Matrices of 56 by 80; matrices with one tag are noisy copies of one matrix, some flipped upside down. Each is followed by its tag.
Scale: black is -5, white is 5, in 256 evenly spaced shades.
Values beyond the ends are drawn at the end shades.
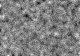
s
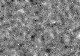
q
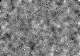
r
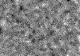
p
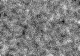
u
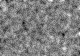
u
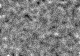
s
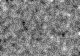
u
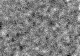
p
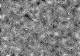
s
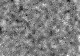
p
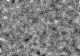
s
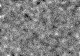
s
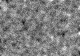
u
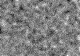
p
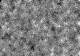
r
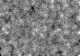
r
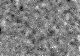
p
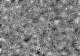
s
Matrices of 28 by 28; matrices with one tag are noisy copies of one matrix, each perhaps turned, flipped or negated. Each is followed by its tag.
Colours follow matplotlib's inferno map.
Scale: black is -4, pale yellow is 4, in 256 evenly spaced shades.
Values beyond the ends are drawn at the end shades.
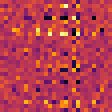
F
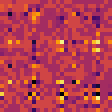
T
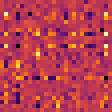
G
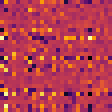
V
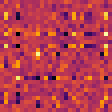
G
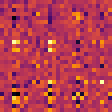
T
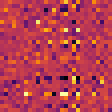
F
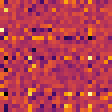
V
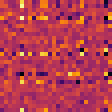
V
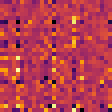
V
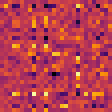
G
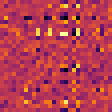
F
